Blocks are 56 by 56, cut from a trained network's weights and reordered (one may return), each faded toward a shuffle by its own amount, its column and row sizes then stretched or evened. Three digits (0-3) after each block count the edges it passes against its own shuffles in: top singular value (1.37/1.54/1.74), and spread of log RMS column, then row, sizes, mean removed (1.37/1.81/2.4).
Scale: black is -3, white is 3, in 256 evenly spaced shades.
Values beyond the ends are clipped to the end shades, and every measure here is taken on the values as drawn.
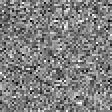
0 0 0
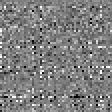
0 2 3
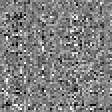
1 3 2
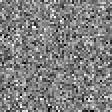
1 0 1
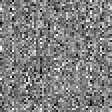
3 3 0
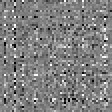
1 3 3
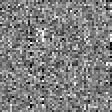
2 2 0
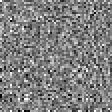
3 1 1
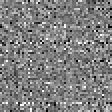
1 2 3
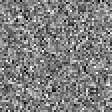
1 0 0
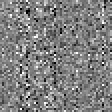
1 3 0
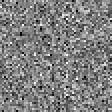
2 2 0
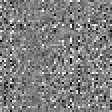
1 3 2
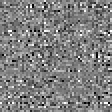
0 1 3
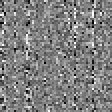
3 3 0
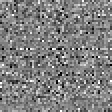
0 2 3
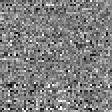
2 1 3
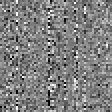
1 3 0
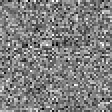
3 1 0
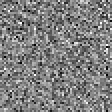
1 1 0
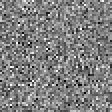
2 1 1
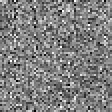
3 2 0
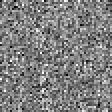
0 1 0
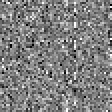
1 2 0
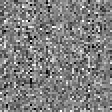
0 3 1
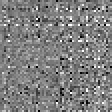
0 3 3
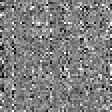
2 3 2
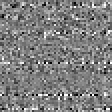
3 1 3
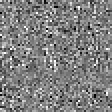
0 2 2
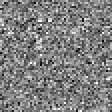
2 0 1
